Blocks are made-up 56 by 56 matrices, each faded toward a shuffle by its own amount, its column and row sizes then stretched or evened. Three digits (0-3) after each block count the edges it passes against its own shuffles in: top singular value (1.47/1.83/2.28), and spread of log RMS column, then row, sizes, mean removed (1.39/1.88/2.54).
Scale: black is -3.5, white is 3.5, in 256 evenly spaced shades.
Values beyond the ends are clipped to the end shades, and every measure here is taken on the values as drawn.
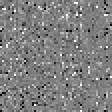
0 2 1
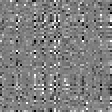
3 3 2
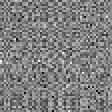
3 0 0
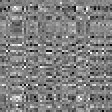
3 1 3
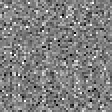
1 0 0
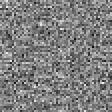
2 0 0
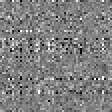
2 2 3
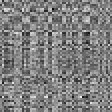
3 1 3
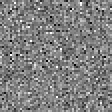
1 0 0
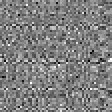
3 0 2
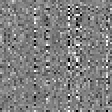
3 3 1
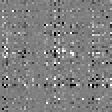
2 3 3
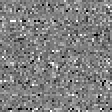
0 0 2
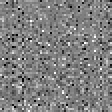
2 1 1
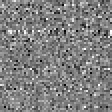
1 0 2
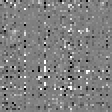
0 3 2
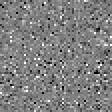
1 1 0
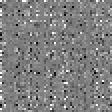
1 3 2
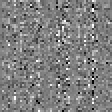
1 3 1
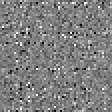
0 1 2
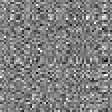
3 1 1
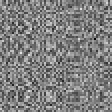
3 2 0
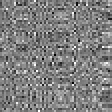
3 1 2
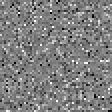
1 0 0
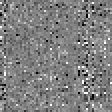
1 3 0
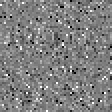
0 0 1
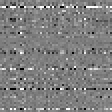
3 1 3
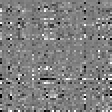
2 3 3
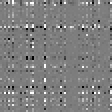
3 3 3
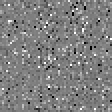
0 2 0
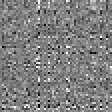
2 3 2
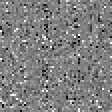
0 2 0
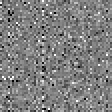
2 2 0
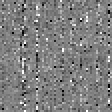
1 3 0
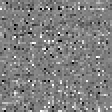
0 1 2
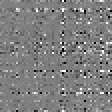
1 3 3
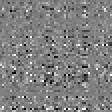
2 2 3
